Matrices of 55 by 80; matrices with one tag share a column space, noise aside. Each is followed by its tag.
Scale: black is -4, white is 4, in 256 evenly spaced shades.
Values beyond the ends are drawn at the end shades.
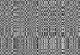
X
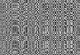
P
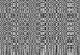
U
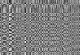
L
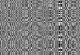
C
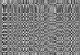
L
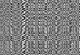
P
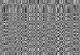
L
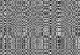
X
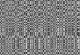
X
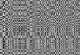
X
